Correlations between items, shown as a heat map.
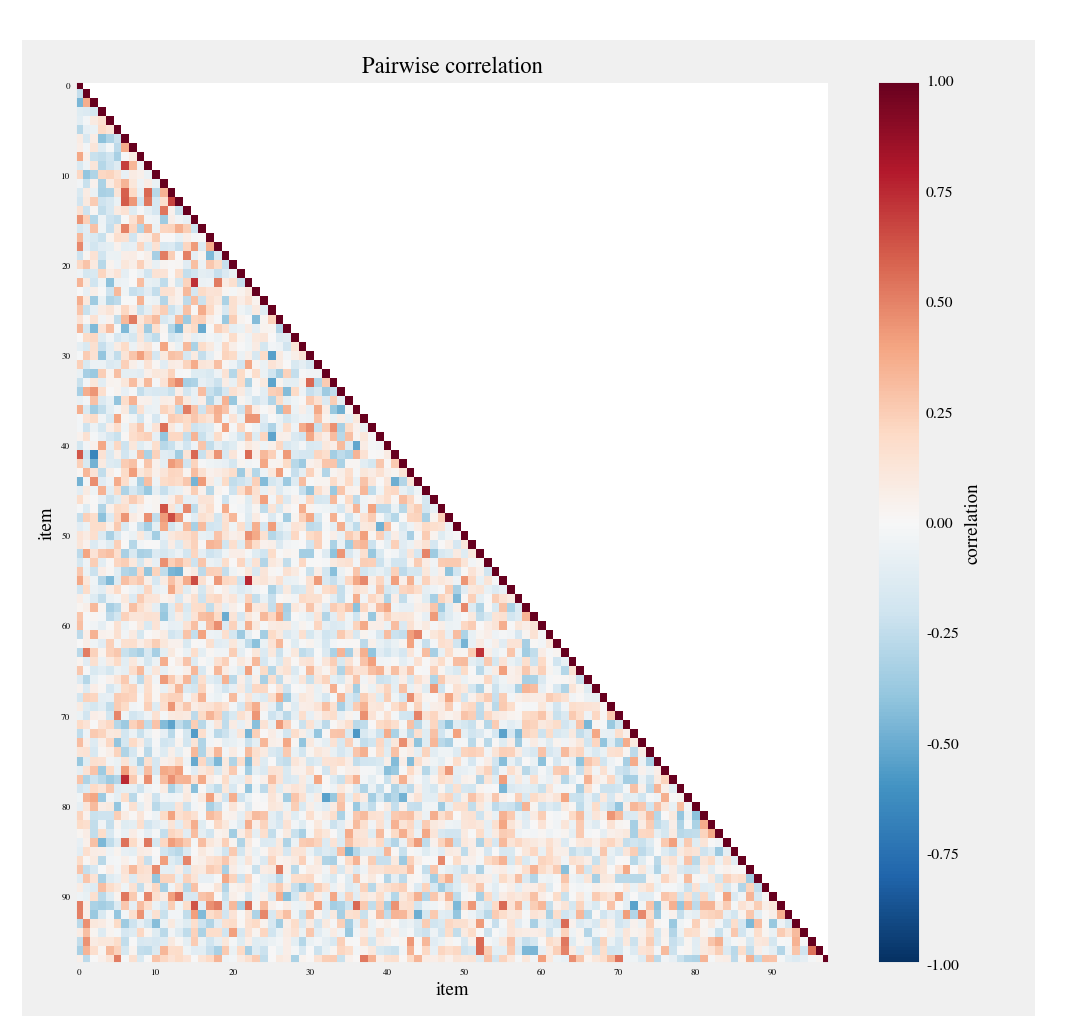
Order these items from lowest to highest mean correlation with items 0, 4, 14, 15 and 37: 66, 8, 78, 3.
78, 3, 66, 8
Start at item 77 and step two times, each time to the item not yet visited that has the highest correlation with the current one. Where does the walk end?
9
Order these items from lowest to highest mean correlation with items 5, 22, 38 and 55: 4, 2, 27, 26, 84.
4, 2, 26, 27, 84
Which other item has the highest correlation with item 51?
91
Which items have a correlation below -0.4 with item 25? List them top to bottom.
30, 33, 39
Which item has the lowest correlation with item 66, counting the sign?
71
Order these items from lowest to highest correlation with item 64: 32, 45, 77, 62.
62, 77, 45, 32
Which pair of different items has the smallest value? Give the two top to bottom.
2, 41
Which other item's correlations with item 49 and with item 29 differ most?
57
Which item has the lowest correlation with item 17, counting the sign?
19
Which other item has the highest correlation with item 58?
50
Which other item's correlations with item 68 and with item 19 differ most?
26
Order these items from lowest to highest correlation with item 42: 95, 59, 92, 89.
95, 59, 89, 92
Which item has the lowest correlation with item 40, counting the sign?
36
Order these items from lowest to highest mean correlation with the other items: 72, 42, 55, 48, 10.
72, 10, 42, 48, 55
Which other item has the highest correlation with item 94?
20
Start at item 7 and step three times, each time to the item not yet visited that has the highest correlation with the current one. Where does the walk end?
10
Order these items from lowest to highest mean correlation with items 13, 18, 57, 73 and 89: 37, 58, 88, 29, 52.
29, 88, 52, 58, 37
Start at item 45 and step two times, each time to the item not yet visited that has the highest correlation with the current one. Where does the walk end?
63
